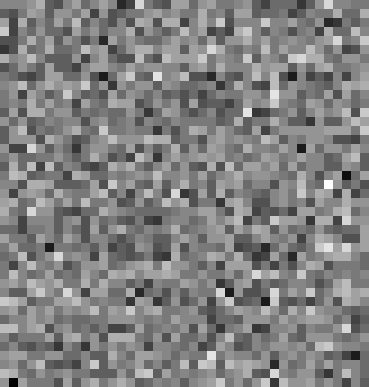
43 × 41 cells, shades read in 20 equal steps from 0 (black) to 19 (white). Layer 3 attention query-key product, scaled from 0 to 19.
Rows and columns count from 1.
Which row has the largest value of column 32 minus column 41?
43
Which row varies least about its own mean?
36
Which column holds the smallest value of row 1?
14
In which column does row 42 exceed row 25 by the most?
17
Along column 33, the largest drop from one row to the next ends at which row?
8
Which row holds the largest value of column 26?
34
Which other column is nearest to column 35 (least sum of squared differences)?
22
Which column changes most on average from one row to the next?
37
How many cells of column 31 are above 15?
3
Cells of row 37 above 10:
12
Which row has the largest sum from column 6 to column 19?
35
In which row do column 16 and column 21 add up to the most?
1
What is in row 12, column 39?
10
